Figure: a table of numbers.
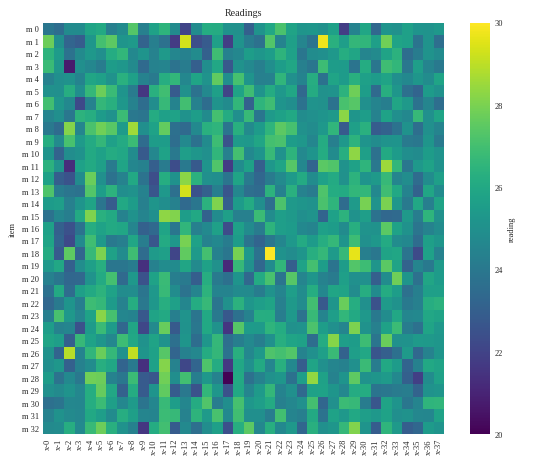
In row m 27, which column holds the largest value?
x-11
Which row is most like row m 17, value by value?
m 12
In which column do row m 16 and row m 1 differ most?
x-26
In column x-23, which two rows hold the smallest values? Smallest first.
m 19, m 28
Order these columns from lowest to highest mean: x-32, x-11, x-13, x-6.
x-13, x-6, x-32, x-11
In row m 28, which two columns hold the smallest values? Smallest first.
x-17, x-35
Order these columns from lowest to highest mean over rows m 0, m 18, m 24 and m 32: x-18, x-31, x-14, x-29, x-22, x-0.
x-31, x-14, x-0, x-22, x-18, x-29
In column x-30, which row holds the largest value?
m 14
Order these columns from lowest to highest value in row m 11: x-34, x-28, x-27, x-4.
x-34, x-28, x-4, x-27
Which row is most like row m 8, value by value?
m 26
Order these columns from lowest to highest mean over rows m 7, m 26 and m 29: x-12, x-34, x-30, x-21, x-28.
x-12, x-34, x-28, x-30, x-21
